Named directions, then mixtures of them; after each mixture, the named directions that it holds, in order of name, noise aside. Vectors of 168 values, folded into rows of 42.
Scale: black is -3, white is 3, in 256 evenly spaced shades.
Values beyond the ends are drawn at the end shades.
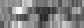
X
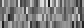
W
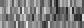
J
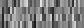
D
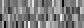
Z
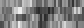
X.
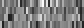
W.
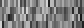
J, W.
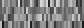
W.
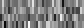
Z.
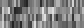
D, X.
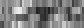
X.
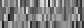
W.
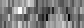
X, Z.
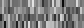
Z.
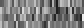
J.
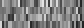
W.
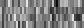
D, J.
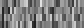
D.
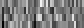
D, W.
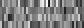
W.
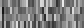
D, Z.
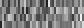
J, W.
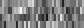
X, Z.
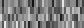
Z.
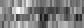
J, X.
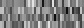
J, Z.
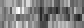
J, X.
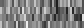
J.
